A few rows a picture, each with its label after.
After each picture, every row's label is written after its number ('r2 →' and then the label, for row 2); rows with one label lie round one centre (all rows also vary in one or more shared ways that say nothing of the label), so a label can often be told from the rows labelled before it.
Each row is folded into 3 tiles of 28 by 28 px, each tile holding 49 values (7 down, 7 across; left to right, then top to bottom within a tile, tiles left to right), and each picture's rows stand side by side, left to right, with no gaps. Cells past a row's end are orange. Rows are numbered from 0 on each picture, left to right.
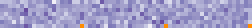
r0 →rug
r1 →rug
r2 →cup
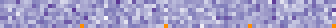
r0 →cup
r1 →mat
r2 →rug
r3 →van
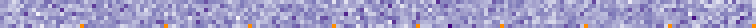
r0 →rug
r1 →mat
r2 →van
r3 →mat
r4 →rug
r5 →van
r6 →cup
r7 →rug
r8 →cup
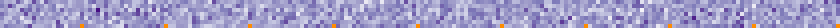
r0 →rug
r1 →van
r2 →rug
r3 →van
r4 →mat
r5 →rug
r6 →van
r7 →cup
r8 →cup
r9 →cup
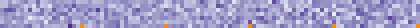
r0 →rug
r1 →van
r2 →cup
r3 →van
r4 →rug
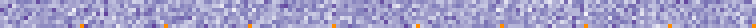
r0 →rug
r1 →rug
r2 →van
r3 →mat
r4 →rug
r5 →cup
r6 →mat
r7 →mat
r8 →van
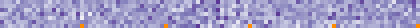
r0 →van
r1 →van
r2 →mat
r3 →rug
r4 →van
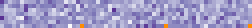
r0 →cup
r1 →rug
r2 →rug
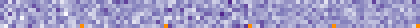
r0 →van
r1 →van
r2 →mat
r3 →mat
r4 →rug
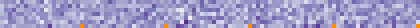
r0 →van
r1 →rug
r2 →rug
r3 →cup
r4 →rug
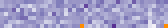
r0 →van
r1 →van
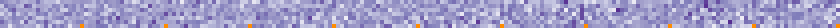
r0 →cup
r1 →cup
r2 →rug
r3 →mat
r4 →mat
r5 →rug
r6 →mat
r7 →mat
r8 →van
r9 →van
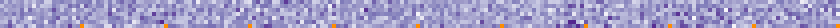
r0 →rug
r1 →cup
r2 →mat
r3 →cup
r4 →mat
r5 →van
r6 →cup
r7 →cup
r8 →mat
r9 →van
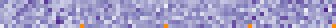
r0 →van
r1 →rug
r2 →cup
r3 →cup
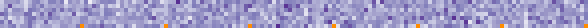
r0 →mat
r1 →rug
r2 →mat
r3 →mat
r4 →rug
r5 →van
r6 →cup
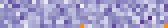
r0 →cup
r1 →van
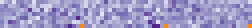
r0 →rug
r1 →rug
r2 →cup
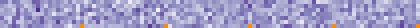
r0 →cup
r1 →van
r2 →van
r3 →cup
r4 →cup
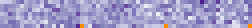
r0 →rug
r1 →mat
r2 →van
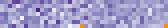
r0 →mat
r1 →van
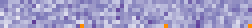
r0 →van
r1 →cup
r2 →van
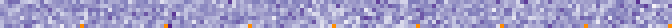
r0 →mat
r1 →mat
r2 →mat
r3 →van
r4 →van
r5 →rug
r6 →rug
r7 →mat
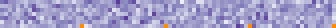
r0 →cup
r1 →van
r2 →rug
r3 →mat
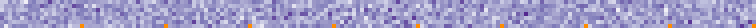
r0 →mat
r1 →cup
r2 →rug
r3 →van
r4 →rug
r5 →van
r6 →mat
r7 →cup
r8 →rug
